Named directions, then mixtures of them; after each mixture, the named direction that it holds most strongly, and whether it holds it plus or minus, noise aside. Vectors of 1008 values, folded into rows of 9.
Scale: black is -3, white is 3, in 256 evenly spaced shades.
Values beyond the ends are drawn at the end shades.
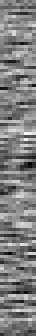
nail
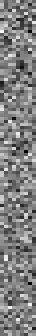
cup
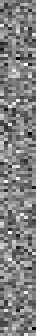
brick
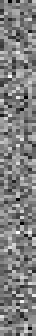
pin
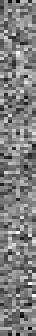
pin, plus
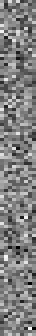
cup, plus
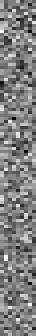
cup, plus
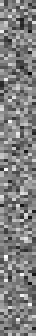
cup, plus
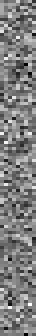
cup, plus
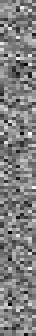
brick, minus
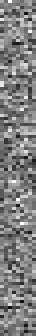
pin, minus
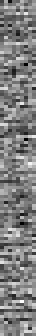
nail, minus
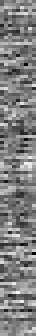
nail, minus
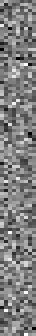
brick, plus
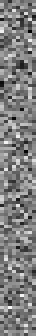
cup, plus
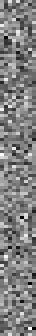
cup, plus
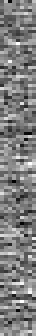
nail, minus
